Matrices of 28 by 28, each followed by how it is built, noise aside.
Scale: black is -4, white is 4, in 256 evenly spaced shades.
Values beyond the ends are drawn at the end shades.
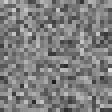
blocks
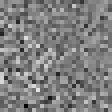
lower triangular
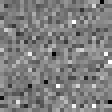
sparse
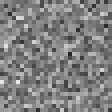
noise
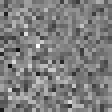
lower triangular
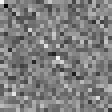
diagonal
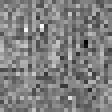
blocks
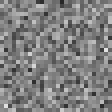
noise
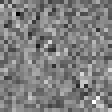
banded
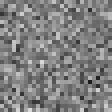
noise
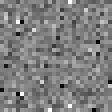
sparse
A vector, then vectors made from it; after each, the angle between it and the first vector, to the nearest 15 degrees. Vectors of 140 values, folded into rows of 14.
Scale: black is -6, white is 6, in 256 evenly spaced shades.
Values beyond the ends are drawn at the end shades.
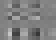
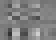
165 degrees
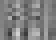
150 degrees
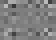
75 degrees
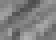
75 degrees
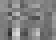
150 degrees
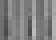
90 degrees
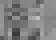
45 degrees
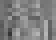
135 degrees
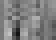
45 degrees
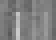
120 degrees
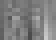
75 degrees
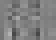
30 degrees
